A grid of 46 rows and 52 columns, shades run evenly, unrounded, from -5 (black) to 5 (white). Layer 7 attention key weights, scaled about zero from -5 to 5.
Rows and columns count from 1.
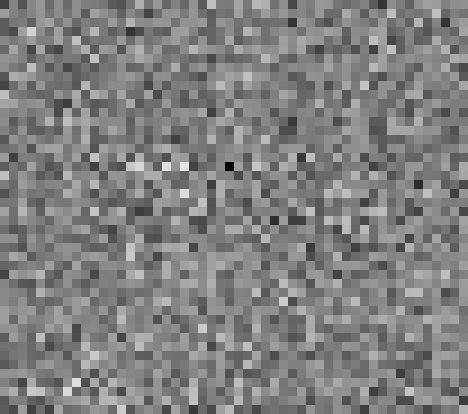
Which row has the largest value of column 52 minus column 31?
25
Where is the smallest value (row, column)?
19, 26
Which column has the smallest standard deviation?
49
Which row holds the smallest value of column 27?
20
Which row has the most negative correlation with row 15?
5
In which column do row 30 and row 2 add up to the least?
17
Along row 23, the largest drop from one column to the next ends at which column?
24
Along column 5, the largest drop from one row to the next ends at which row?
45
